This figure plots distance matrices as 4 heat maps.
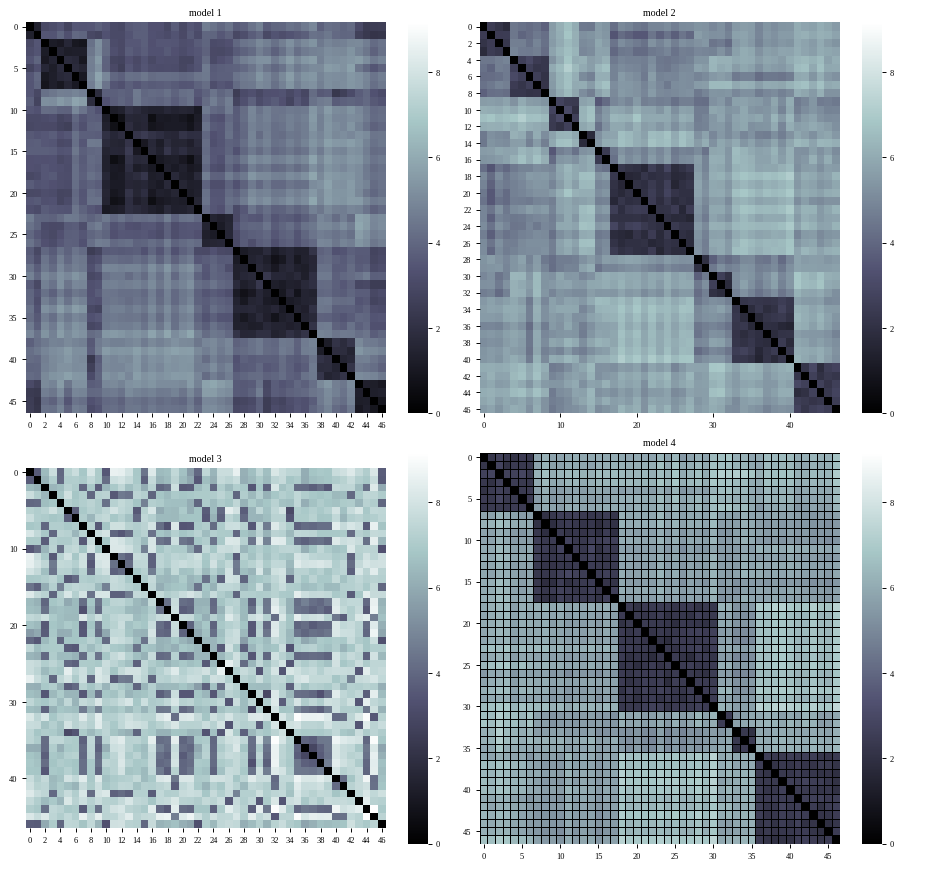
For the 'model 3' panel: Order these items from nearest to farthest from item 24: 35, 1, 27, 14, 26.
35, 1, 14, 26, 27
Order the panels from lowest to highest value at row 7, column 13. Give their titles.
model 4, model 1, model 2, model 3
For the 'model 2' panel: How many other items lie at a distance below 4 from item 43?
5
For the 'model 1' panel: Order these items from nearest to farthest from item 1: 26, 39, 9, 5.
9, 5, 26, 39
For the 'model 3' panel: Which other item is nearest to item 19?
41
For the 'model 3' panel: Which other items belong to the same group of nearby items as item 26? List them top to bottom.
30, 33, 43
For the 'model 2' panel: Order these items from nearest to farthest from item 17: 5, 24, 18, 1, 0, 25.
25, 18, 24, 1, 0, 5
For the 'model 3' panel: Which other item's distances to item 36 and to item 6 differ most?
37
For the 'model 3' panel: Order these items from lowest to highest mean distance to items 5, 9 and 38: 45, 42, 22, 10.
22, 10, 42, 45
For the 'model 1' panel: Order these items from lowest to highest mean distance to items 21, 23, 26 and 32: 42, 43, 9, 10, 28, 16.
28, 16, 10, 9, 42, 43
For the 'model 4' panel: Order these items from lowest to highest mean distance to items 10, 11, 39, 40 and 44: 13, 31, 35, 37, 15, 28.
37, 15, 13, 31, 35, 28
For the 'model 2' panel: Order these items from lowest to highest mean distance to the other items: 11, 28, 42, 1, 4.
1, 28, 4, 42, 11
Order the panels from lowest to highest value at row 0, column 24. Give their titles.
model 1, model 2, model 4, model 3
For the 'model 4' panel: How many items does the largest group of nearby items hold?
13
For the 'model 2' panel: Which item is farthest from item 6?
11
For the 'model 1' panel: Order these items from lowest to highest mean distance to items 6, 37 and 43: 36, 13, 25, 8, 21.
36, 8, 25, 13, 21
